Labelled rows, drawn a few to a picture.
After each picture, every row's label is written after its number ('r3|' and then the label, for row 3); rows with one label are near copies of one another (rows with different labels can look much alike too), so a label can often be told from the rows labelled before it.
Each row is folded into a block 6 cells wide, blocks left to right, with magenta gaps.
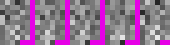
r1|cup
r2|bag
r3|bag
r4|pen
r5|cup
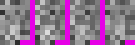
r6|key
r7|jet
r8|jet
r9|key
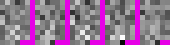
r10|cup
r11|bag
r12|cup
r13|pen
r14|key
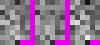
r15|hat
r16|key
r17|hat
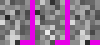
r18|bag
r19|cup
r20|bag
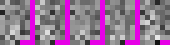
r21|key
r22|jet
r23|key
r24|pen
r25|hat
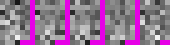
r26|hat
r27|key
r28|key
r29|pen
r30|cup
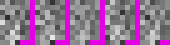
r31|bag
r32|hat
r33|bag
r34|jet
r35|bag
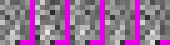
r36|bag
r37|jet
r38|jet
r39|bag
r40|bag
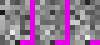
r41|key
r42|jet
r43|hat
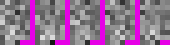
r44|jet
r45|pen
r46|hat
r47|cup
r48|key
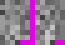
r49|key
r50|bag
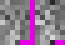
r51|bag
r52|hat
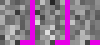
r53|jet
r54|cup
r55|bag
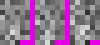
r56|key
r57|bag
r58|jet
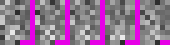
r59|jet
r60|cup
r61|cup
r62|pen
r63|hat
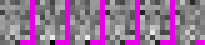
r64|key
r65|pen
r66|pen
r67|key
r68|key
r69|cup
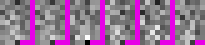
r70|hat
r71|hat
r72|pen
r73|jet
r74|cup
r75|bag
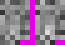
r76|key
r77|key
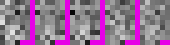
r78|jet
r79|key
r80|key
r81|hat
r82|jet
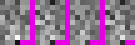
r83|pen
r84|hat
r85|bag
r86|hat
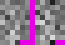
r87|bag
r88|hat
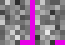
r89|cup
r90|jet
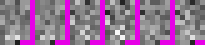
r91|pen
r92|pen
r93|cup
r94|cup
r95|key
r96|hat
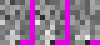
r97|bag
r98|bag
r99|pen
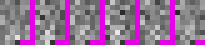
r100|pen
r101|bag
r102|jet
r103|jet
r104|cup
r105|key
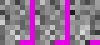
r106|cup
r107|cup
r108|key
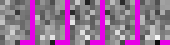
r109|jet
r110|pen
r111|cup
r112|cup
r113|pen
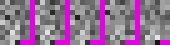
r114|bag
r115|jet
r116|bag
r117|key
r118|pen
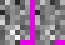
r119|cup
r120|cup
